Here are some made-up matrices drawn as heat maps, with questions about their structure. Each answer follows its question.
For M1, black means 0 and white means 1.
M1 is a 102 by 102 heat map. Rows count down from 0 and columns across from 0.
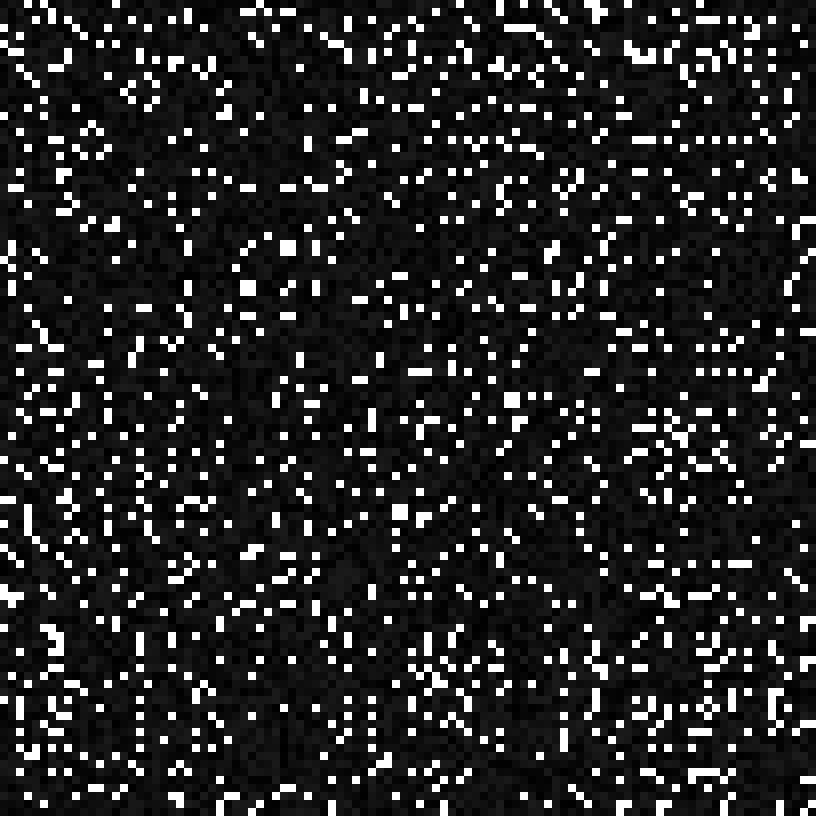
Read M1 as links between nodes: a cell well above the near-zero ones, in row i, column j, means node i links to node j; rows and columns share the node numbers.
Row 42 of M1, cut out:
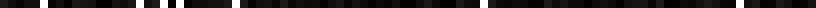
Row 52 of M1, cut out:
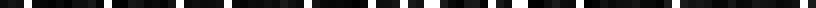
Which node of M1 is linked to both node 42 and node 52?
node 22
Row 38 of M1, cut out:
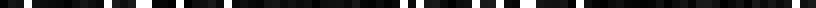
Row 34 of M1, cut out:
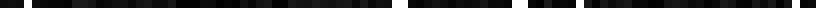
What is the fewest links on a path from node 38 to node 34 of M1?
2
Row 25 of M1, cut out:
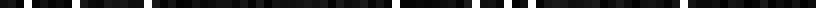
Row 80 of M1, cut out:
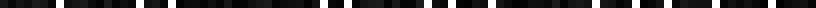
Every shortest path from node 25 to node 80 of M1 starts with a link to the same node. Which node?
node 3
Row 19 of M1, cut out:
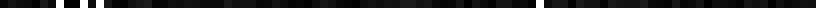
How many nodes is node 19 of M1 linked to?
4
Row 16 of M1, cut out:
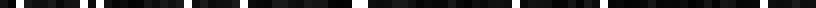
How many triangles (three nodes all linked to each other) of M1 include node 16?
8
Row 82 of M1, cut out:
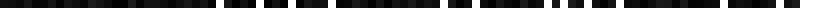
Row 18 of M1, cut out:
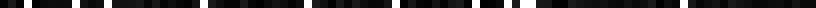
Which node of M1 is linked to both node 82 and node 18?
node 59
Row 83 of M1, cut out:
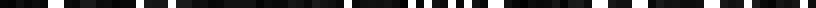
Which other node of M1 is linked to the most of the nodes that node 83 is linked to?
node 17
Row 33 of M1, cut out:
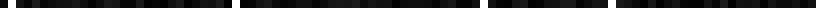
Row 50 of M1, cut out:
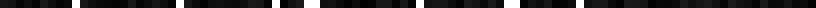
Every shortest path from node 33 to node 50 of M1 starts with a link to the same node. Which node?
node 76
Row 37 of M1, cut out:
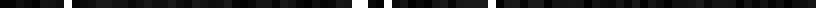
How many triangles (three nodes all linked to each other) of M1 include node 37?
2
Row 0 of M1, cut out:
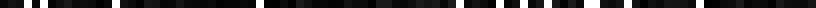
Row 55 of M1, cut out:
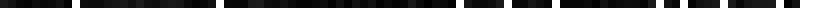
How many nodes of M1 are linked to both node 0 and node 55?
1
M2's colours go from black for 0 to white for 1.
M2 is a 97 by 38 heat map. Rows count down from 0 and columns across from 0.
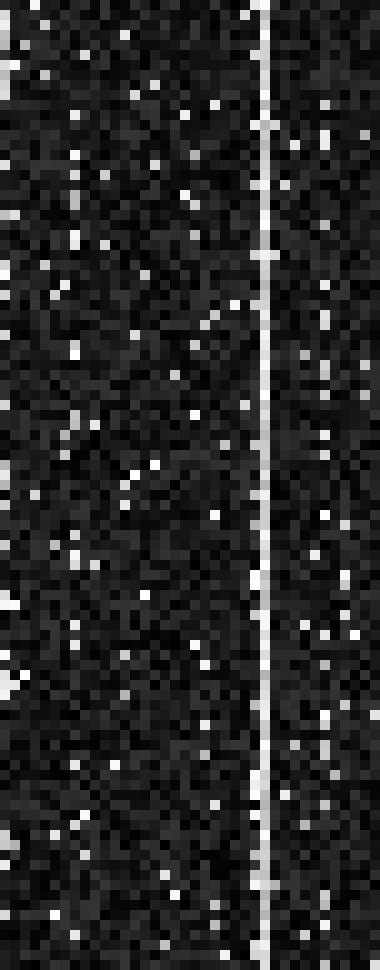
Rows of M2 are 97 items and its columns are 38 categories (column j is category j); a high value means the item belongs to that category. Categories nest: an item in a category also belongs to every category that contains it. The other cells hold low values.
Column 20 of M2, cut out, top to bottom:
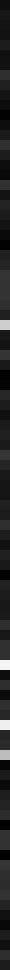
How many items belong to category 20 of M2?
4
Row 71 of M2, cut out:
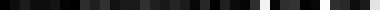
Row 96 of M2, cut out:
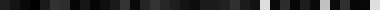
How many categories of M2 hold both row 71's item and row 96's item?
3
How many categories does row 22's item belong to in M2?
2
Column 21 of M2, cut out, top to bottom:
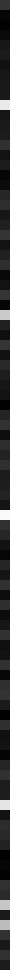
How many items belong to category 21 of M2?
6
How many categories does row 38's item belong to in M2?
1
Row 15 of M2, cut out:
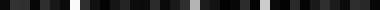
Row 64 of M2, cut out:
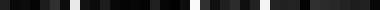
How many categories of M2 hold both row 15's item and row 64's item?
3
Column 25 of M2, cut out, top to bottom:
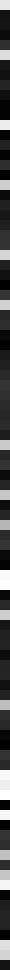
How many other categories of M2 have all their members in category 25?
9
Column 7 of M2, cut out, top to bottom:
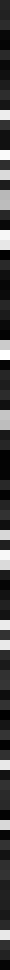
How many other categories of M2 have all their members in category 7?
7
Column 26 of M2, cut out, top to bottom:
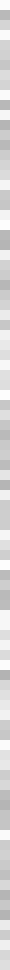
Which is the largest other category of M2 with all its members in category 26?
0
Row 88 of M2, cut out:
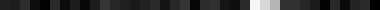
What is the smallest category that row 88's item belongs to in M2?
27
